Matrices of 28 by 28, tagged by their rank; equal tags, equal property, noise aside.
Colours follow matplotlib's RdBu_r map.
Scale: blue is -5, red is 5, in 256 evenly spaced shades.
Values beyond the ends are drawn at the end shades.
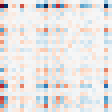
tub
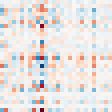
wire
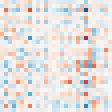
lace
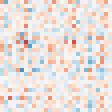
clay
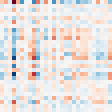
wire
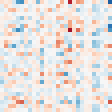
clay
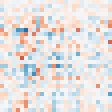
clay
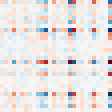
tub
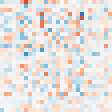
clay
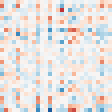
lace
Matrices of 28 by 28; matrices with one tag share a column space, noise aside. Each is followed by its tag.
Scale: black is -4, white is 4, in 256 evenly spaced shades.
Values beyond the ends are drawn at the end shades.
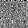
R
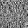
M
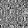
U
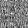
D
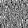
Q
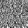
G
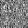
M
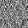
Q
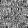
D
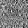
M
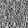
D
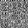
R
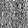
R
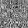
G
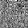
R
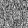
Q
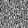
D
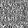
U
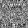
Q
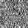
D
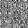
R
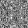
U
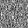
Q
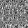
U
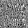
Q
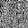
R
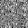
M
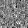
G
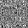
U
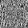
Q
